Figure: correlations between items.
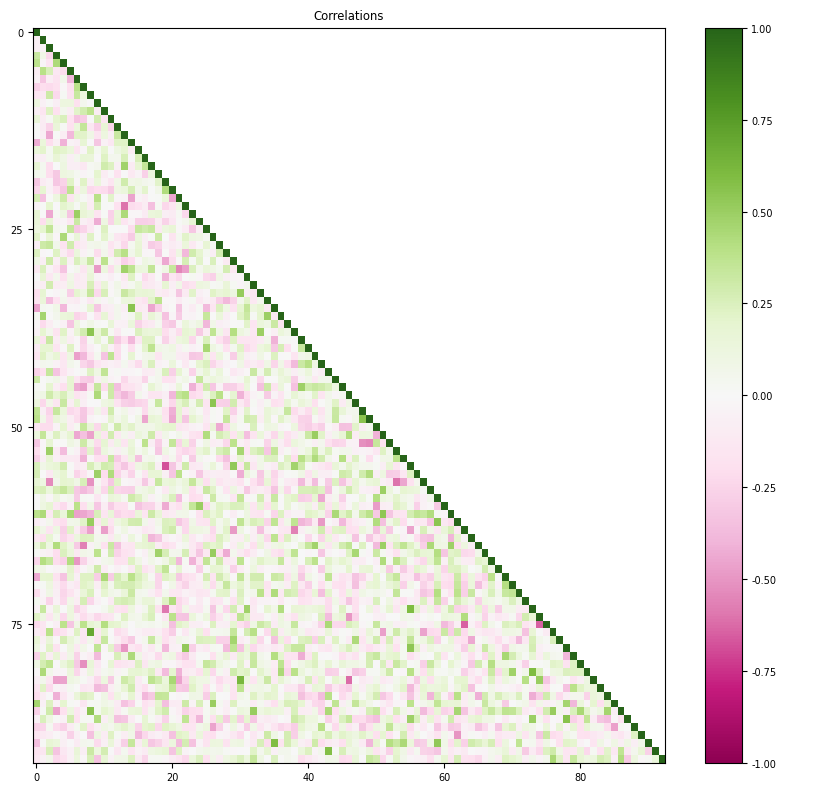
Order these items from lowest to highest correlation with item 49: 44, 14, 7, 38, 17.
7, 38, 14, 17, 44
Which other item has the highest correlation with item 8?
76
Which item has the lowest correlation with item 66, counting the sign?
28
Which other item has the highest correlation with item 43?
91
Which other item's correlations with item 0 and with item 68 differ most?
19
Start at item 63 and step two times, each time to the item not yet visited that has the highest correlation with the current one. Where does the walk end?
82
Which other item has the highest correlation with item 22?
78
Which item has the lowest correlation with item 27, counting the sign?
50
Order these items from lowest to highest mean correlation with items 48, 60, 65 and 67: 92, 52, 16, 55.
52, 16, 92, 55
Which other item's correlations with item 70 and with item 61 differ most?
65
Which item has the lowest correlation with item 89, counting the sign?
62
